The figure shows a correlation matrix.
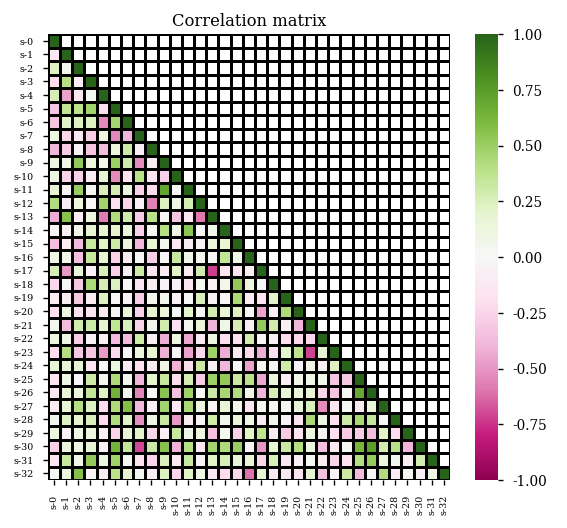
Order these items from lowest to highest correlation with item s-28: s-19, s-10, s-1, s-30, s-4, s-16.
s-10, s-4, s-19, s-16, s-1, s-30
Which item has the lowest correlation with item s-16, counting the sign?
s-32
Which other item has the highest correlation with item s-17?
s-21
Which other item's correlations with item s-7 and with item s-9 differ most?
s-30
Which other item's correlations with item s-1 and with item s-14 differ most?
s-23
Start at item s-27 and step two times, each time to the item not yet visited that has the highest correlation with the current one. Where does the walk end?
s-5
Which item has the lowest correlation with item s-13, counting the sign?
s-17
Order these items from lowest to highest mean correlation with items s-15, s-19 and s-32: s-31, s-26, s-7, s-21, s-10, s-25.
s-7, s-10, s-25, s-31, s-21, s-26
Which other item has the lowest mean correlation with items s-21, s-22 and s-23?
s-11
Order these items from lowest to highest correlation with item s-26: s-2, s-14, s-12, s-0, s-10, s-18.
s-10, s-0, s-12, s-2, s-18, s-14
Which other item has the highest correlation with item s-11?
s-9
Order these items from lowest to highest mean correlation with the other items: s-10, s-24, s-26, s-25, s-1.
s-10, s-24, s-1, s-25, s-26
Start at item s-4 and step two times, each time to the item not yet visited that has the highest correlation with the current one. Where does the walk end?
s-0
